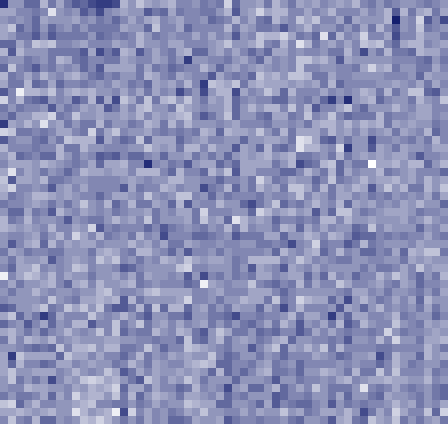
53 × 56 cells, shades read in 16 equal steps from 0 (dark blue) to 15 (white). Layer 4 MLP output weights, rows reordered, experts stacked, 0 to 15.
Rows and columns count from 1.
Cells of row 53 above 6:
37
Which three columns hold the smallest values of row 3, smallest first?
50, 56, 54
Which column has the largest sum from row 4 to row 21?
38
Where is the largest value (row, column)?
21, 47
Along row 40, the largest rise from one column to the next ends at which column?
43
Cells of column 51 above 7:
35
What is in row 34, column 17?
5
